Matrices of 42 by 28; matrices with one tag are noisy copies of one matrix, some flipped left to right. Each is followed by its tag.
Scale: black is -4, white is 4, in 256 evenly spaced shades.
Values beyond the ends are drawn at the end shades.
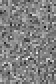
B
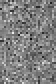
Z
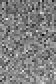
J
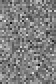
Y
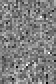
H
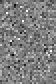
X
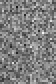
Z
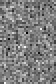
Z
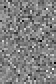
Y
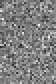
X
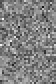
X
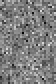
H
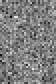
H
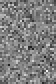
Y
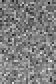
J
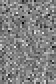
B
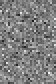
Y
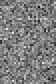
Z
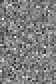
X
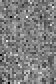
H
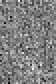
H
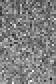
J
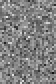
B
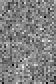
H
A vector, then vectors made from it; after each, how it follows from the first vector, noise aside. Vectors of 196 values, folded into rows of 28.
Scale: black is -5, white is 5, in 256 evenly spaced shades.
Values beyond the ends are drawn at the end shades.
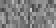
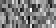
scaled up.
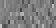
reversed, partly zeroed.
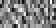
wrapped around, scaled up.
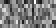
wrapped around, scaled up.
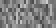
wrapped around, negated.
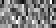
wrapped around, scaled up.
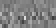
reversed, partly zeroed.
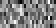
wrapped around, scaled up.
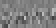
reversed, partly zeroed.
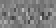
wrapped around, partly zeroed.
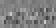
wrapped around, partly zeroed.
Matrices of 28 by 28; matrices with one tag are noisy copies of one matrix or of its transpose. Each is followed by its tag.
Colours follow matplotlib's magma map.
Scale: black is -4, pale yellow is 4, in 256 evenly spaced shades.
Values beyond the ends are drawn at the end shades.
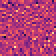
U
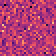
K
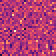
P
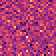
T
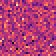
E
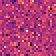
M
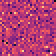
P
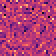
E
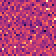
T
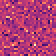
M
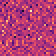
K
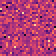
U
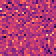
U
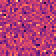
E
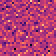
T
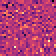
U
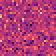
E
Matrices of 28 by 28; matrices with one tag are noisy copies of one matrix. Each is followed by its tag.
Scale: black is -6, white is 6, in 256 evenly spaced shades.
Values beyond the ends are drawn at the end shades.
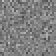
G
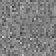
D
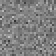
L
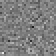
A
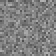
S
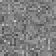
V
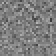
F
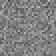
G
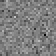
S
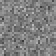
V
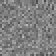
L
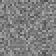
G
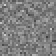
F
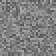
D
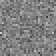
D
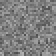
V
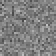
V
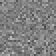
A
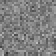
V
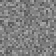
S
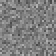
L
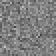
D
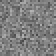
D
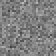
D
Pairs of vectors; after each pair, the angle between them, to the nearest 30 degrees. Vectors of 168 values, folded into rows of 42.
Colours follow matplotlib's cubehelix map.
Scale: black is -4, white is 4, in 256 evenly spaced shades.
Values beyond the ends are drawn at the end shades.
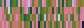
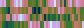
120 degrees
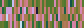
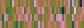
90 degrees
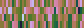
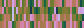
120 degrees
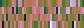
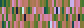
30 degrees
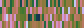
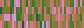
60 degrees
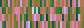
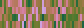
60 degrees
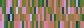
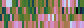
60 degrees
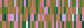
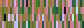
30 degrees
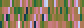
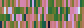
60 degrees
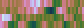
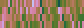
60 degrees
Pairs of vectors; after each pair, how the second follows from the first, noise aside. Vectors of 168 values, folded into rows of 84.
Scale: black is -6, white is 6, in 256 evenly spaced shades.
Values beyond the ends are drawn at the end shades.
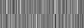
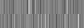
wrapped around, partly zeroed.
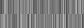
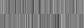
wrapped around, partly zeroed.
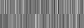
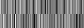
wrapped around, negated, scaled up.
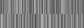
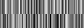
wrapped around, scaled up.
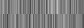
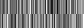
negated, scaled up.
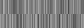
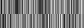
wrapped around, scaled up.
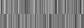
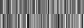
reversed, scaled up.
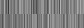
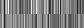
negated, scaled up.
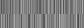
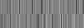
wrapped around, partly zeroed.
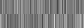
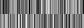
reversed, negated, scaled up.
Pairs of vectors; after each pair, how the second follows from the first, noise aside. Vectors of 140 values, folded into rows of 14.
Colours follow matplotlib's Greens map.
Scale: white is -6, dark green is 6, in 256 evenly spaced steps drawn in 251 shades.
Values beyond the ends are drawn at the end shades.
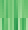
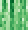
reversed, scaled up.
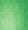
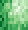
reversed, scaled up.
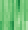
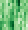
scaled up.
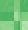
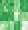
scaled up.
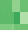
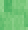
wrapped around, negated, shrunk.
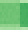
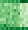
negated, scaled up.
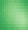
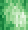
scaled up.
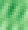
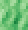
reversed.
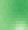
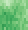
reversed.
